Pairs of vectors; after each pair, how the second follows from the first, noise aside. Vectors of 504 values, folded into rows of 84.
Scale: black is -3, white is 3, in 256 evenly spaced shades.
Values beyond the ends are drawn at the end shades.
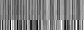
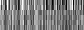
reversed.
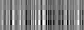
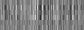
reversed, negated, shrunk.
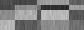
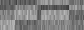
shrunk.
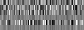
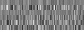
reversed, shrunk.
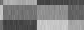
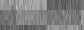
reversed, shrunk.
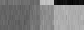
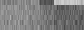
negated, shrunk.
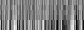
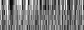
reversed, negated.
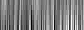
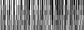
reversed.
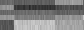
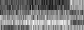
reversed, negated.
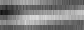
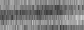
reversed, negated, shrunk.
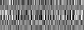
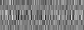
shrunk.
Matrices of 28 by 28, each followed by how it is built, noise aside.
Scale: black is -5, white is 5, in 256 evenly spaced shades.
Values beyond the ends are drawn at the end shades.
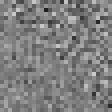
upper triangular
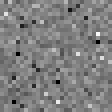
sparse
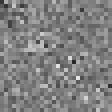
block diagonal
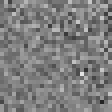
upper triangular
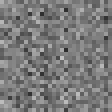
repeating rows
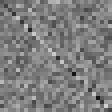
diagonal
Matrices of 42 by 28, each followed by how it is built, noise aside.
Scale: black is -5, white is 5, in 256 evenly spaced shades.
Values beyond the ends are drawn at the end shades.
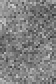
smooth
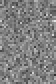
noise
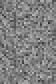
repeating rows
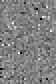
sparse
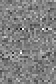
uneven rows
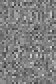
low rank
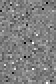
sparse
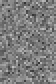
repeating rows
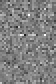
uneven rows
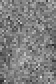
smooth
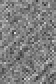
Hankel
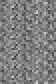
repeating rows
